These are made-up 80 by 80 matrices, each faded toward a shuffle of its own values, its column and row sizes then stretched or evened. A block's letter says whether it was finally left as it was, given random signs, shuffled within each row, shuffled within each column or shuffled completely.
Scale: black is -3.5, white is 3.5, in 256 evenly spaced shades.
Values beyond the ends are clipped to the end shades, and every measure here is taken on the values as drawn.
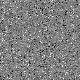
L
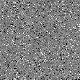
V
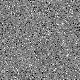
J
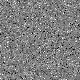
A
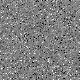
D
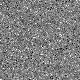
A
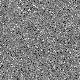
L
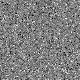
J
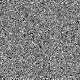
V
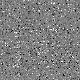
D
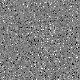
V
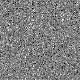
D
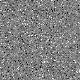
D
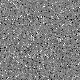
J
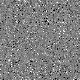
V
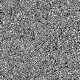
L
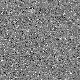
J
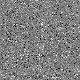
D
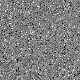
L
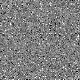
V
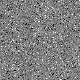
L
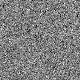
L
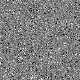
D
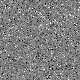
A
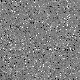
D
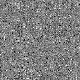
V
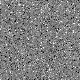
L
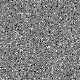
D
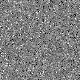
L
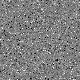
J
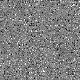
V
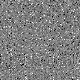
V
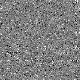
V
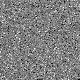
A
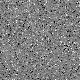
A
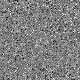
D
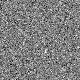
A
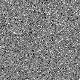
J
